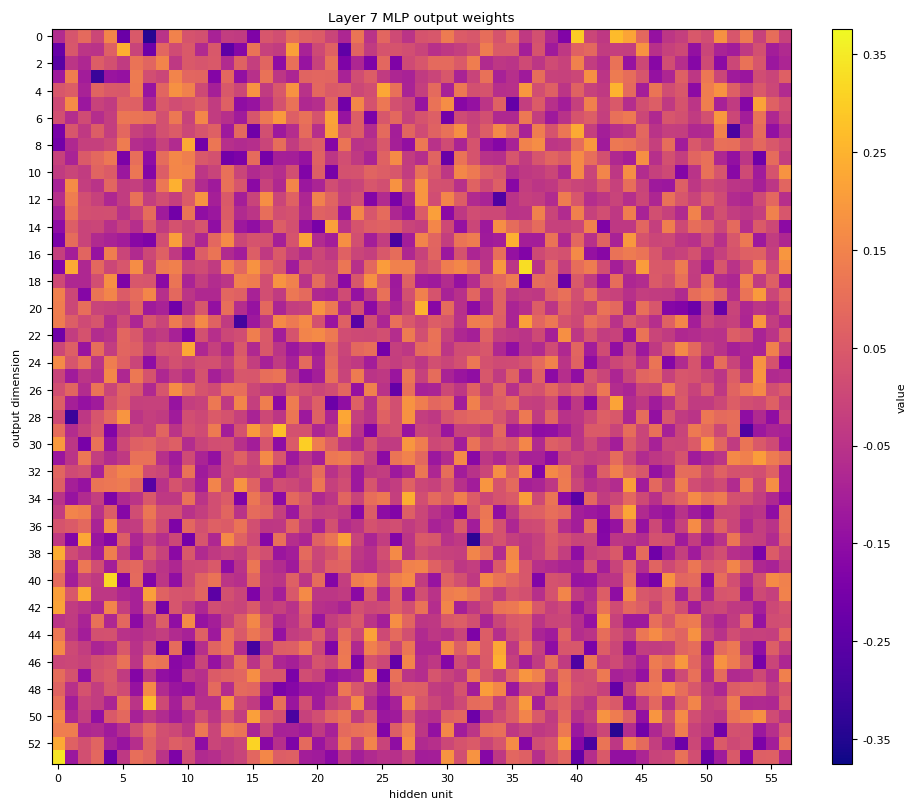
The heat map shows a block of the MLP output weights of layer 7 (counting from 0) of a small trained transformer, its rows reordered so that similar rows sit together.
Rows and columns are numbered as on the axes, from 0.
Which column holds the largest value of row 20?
28
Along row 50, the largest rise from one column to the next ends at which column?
46
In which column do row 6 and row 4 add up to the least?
30
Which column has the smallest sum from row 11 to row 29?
26
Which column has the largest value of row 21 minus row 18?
36
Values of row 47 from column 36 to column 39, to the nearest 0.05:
0.2 0.15 0 0.1
